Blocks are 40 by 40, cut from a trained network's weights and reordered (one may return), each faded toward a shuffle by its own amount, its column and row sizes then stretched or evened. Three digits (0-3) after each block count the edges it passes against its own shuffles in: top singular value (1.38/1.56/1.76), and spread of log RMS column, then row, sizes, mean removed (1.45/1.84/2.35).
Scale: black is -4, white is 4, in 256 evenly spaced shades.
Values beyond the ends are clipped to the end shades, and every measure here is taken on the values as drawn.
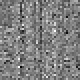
1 2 0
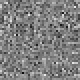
1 0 2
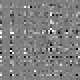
1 3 3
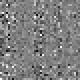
0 3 2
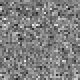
0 0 1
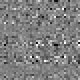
0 2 3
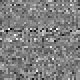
1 0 3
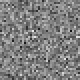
1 1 0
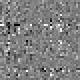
0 2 2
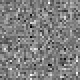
1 2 1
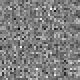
2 1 2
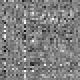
3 2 2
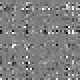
1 3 3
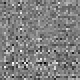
3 2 2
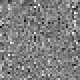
0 2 0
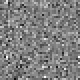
1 1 1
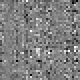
0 3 1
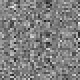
3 2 0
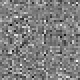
2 2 2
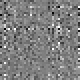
2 3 2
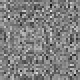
3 2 0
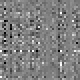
2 3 2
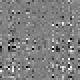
1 3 3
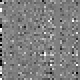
2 3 1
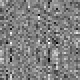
3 3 0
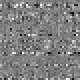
1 0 3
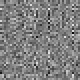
3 2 0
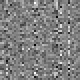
3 3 0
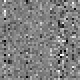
1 3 0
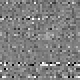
2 0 3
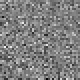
1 0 2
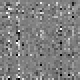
0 3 2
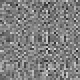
3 3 0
